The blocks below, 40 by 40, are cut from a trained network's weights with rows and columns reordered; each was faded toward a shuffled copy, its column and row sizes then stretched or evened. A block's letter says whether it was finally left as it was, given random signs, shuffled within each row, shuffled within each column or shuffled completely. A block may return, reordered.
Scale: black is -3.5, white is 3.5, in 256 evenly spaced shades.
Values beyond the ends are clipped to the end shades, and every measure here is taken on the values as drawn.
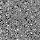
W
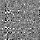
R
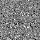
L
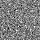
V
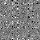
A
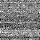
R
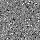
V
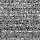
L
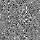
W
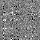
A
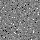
V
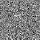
A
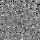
L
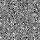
W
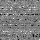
L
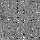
A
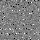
L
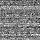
L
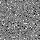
V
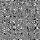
R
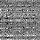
R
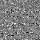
L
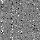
W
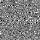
L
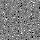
W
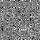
A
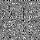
A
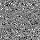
L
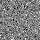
V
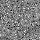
V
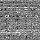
R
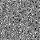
W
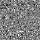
A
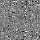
A
